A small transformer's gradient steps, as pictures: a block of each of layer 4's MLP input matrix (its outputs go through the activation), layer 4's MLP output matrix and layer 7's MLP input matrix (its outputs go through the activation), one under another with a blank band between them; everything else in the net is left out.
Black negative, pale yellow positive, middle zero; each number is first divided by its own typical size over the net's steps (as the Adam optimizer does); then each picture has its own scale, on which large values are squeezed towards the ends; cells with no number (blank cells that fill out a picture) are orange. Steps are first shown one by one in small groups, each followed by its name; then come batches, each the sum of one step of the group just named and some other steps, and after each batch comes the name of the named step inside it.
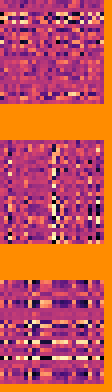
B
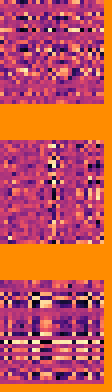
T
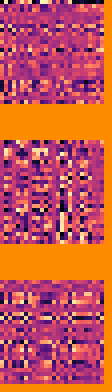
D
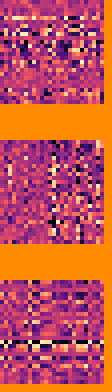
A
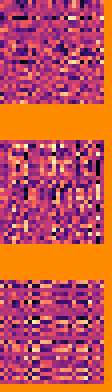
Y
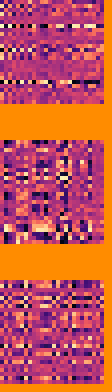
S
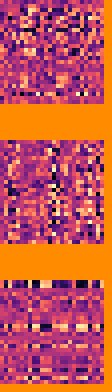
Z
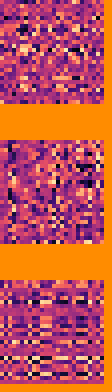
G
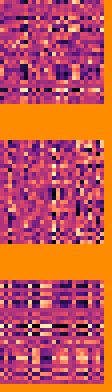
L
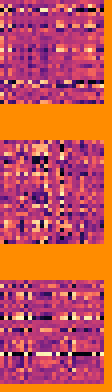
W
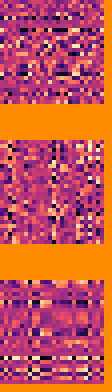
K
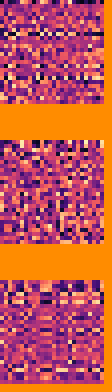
D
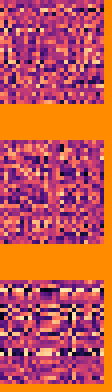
W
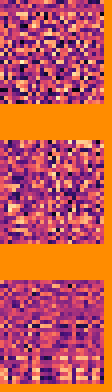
L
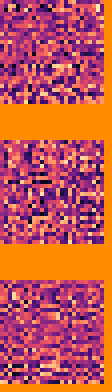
Y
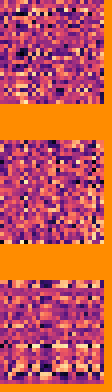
A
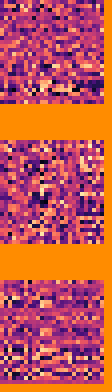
K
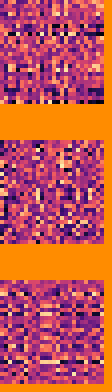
G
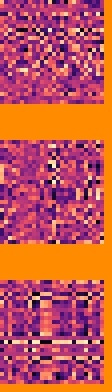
T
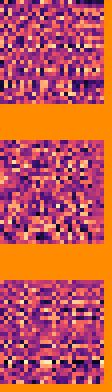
D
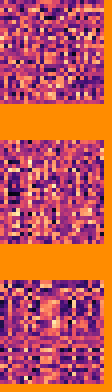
Z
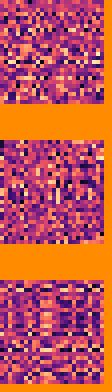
G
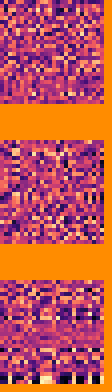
D
